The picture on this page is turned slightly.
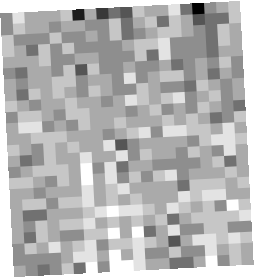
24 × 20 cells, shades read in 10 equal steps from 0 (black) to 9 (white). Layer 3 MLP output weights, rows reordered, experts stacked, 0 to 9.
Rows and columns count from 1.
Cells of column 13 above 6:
5
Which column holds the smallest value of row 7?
18
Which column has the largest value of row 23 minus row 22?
14
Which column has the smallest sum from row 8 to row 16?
10
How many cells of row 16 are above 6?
9
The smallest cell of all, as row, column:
1, 17
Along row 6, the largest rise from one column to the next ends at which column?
8
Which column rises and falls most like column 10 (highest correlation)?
16
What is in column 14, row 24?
4
